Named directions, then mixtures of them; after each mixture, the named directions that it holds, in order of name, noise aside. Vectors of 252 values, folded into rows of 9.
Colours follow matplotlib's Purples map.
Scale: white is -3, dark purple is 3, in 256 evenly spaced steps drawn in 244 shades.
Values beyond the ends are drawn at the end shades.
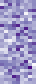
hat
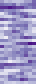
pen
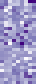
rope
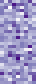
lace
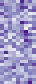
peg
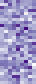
hat.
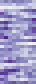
pen.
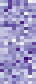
hat, rope.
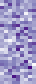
hat.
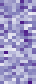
peg.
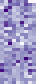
rope.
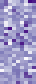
rope.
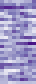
pen.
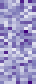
peg, rope.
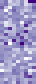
rope.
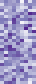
peg.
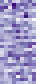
lace, pen.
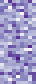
lace.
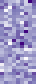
lace, rope.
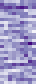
peg, pen.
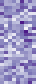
peg.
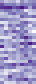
peg, pen.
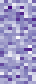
lace.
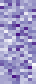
hat.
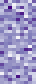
lace.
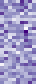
lace, peg.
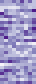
peg, pen.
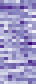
peg, pen.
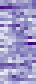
hat, pen.
